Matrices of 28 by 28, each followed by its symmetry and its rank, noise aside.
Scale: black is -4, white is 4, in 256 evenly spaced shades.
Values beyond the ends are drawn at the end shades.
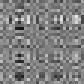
antisymmetric, rank two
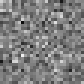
symmetric, rank four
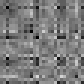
symmetric, rank two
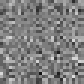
antisymmetric, rank four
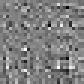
antisymmetric, rank four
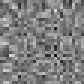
no symmetry, rank four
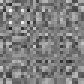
symmetric, rank three
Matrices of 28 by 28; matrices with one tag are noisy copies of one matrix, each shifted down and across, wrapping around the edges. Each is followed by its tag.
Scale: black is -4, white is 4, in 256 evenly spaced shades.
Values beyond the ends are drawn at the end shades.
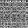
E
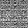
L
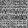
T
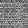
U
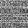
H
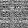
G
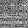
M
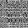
T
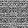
U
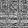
M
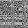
M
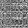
H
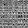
E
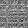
L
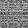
E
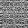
L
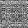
M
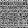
E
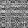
M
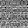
H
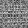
E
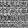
H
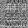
T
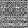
M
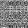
T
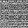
U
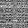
G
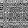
M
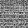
E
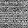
U
